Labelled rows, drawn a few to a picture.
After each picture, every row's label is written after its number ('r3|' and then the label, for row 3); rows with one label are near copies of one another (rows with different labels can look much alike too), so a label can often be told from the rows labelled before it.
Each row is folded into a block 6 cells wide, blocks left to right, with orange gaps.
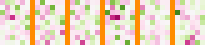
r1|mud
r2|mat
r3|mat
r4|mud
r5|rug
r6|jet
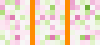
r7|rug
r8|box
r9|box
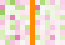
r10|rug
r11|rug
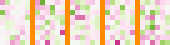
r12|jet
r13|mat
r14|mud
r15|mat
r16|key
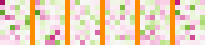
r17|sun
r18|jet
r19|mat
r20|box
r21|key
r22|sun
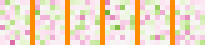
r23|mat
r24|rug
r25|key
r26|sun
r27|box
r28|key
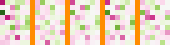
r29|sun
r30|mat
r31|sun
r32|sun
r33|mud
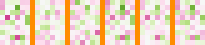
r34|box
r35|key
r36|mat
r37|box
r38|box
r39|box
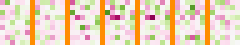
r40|mat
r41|rug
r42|sun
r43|mud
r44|mud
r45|box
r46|rug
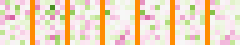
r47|mud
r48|box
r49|rug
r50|jet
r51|sun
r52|box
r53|jet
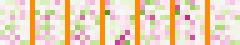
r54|key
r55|key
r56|key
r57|jet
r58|rug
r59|rug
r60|key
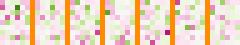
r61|box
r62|box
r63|mat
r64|jet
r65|mat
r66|sun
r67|rug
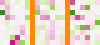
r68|jet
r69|rug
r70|sun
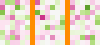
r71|rug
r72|sun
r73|box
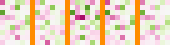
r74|sun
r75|mat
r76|mud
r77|sun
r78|sun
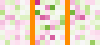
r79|rug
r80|sun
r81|mud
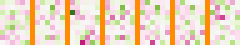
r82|key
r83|box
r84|jet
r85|box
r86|mat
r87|mat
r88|mud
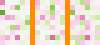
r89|sun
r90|box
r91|rug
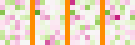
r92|rug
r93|jet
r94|sun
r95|mud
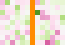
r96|mat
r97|jet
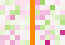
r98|key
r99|mat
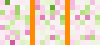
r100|mat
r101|box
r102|box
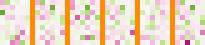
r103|jet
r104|mat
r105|box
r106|mat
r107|key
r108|mat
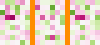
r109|mud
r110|box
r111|mud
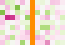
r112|mud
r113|key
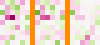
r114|mud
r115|mud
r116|jet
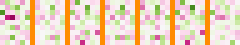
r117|mud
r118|box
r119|mat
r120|box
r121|box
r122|mat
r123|mud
